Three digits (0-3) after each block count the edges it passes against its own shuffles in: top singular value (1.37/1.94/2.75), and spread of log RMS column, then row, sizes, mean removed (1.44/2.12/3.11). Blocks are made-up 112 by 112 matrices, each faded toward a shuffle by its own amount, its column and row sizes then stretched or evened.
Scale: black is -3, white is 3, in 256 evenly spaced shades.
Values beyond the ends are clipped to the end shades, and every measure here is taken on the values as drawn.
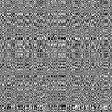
3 1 3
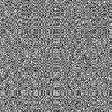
3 0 0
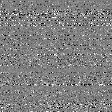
0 0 3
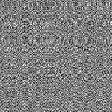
3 0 1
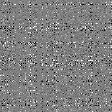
1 3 3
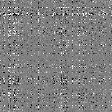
1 3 3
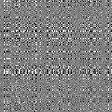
3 3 3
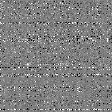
0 2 3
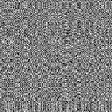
3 1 0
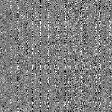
2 3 0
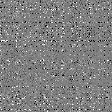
0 2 3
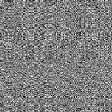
3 1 2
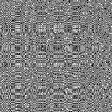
3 2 1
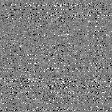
0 1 3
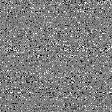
1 0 3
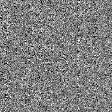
1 2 0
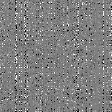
2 3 2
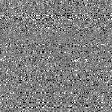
2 1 3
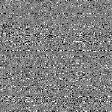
2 1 3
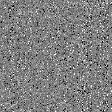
1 2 0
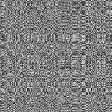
3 2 0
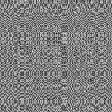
3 1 1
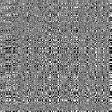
3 3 3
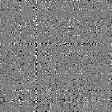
2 2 3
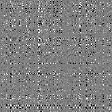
2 3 3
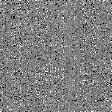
0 3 2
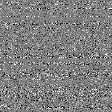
0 1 3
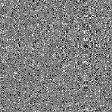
2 2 1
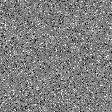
0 0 0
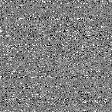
1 0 3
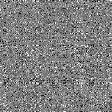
2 1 2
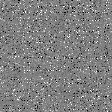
0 1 2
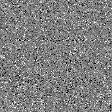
0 1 1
